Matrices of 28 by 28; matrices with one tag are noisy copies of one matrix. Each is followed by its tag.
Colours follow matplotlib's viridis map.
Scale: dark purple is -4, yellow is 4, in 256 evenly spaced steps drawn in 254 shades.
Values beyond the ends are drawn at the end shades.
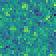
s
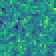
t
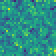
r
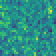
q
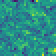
r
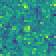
s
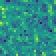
q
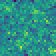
r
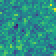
t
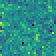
q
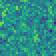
q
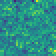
r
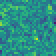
q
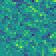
r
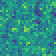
s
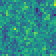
s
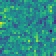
q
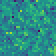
r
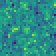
s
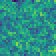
r
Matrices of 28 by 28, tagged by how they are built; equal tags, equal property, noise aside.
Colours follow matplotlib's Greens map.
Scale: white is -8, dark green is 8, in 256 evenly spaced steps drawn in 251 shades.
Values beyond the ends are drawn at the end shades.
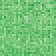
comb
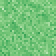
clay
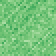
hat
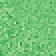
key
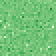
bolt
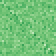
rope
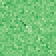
rope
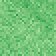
clay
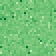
bolt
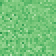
key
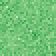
rope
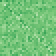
rope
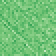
clay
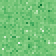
bolt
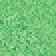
key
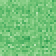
comb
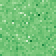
bolt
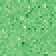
bolt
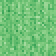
comb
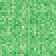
comb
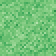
hat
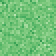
rope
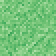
hat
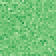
rope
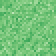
hat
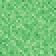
clay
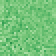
key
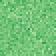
rope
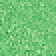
key
